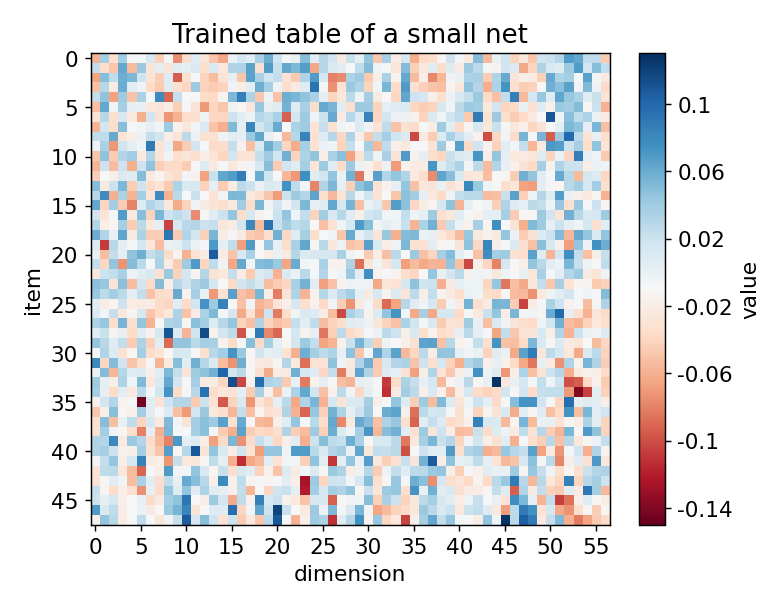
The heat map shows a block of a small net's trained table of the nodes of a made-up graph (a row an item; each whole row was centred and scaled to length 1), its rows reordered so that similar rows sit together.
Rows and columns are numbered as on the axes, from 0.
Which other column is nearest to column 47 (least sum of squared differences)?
38
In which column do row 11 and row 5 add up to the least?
0
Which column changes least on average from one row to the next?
6
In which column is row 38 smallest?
5
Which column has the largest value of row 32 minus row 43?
23
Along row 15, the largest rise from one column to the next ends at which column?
33
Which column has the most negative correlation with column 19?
12
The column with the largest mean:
30
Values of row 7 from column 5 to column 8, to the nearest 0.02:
0 0 0 0.04
